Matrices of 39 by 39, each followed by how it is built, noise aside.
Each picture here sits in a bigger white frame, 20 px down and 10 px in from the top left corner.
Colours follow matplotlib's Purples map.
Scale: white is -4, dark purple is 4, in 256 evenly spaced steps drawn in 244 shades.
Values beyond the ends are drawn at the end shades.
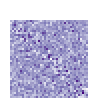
banded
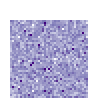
sparse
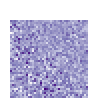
lower triangular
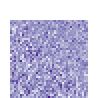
lower triangular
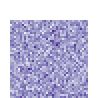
noise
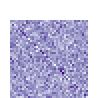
diagonal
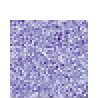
diagonal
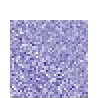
lower triangular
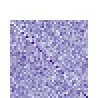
diagonal
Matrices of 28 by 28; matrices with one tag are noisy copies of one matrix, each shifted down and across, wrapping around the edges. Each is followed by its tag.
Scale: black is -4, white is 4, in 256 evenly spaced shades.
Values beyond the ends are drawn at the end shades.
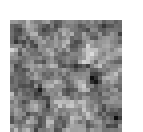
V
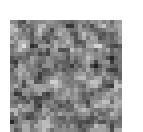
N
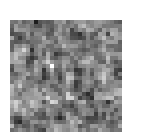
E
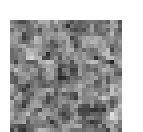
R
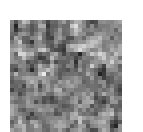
E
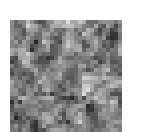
V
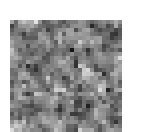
N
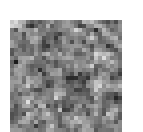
R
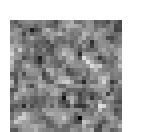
N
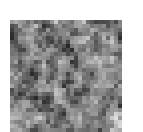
V
